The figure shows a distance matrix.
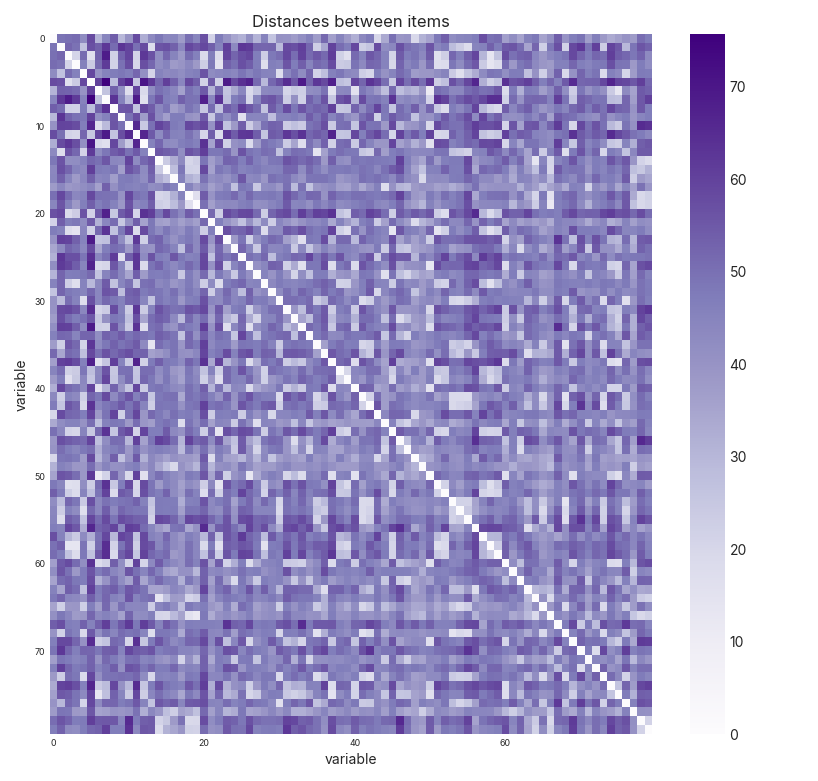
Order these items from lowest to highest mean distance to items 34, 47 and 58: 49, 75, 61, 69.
75, 49, 61, 69
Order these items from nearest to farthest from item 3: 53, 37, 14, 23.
14, 53, 23, 37
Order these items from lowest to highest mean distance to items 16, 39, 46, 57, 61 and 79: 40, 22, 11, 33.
22, 11, 40, 33
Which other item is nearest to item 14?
64
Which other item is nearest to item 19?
66
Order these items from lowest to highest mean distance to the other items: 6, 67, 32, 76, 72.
6, 32, 76, 72, 67
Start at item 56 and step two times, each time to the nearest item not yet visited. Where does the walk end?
36
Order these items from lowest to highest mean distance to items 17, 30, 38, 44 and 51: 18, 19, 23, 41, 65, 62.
65, 41, 62, 19, 18, 23
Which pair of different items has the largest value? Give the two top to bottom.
5, 7
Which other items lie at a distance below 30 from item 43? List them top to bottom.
0, 9, 21, 25, 29, 48
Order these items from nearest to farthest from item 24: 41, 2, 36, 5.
41, 36, 2, 5
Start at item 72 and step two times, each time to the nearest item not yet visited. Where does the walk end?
67
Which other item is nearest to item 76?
30
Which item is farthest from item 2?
7
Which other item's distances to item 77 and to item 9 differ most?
25
